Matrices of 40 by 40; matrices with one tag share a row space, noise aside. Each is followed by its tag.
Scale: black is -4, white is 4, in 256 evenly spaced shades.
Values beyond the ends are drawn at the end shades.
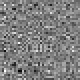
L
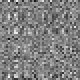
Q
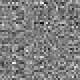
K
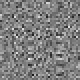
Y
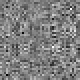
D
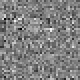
L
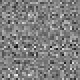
Q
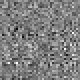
Q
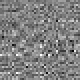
K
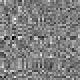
L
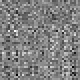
Q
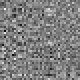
L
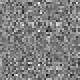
Y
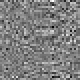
D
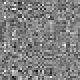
L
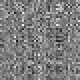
Y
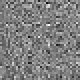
Y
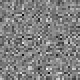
Y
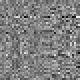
D
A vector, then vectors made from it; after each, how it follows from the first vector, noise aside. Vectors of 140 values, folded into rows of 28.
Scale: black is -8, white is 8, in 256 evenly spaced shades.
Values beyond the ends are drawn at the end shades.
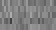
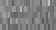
wrapped around, negated.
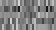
wrapped around, scaled up.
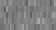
negated, partly zeroed.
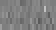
reversed, negated, partly zeroed.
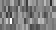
negated, scaled up.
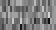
wrapped around, scaled up.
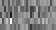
negated, scaled up.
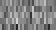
wrapped around, scaled up.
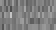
wrapped around, negated.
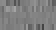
wrapped around, partly zeroed.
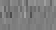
negated, partly zeroed.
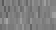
negated, partly zeroed.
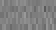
reversed, shrunk.
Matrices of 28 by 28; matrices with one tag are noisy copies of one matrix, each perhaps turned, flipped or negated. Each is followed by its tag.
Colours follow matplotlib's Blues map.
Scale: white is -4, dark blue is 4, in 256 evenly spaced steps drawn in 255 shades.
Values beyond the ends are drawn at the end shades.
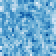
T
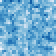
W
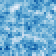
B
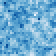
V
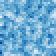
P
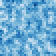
P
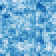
B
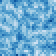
P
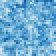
W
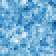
V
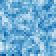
P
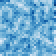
P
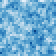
V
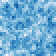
W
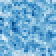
T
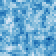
B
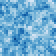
V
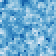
V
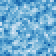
T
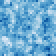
B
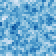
T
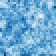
V
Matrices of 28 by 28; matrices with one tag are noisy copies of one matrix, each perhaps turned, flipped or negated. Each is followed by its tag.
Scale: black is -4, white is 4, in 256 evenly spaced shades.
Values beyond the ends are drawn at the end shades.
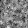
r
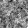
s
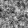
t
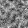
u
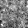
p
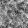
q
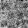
p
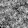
s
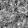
t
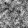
q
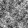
s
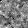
q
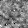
q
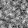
u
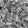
r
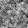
q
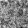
p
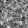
r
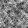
q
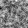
r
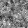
t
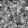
r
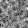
u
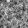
r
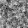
r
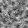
u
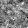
q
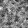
r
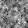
q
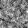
u
